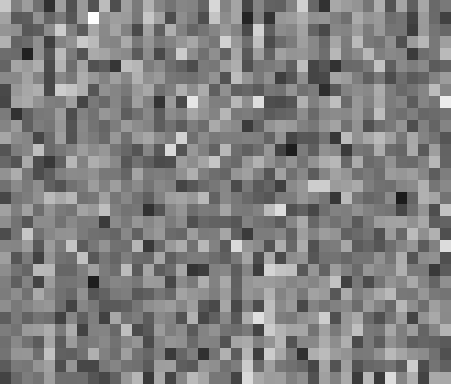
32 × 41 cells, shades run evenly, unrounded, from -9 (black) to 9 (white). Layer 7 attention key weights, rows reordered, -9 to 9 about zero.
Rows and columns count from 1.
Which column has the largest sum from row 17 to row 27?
25
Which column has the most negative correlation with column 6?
30
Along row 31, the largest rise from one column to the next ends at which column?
38
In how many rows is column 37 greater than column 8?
18
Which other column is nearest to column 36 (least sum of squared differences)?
34
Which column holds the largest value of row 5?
17
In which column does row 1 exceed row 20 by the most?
1
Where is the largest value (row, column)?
2, 9
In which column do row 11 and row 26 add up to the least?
7
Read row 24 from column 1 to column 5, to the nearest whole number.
0 -2 0 -4 2
